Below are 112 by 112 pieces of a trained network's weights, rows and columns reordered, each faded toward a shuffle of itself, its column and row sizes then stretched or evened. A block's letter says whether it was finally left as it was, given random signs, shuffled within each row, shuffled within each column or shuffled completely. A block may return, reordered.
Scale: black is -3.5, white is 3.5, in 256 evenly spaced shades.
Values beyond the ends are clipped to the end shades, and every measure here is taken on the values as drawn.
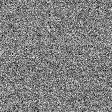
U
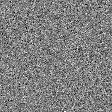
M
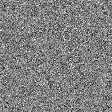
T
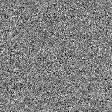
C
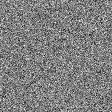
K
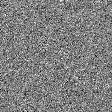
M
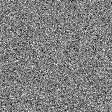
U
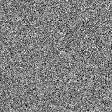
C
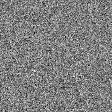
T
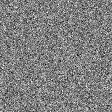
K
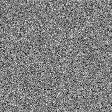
U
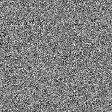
C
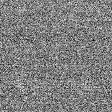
U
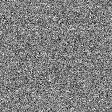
U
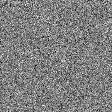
M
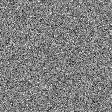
K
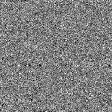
C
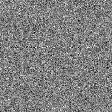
C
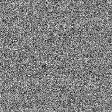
C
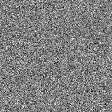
C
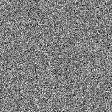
C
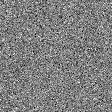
K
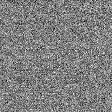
C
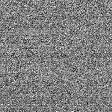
C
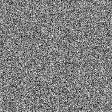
T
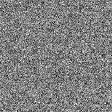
C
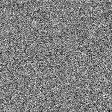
M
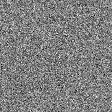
K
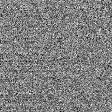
C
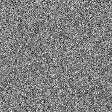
U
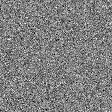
U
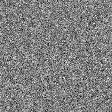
T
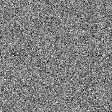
T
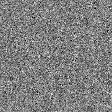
T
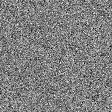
K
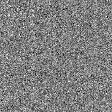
C
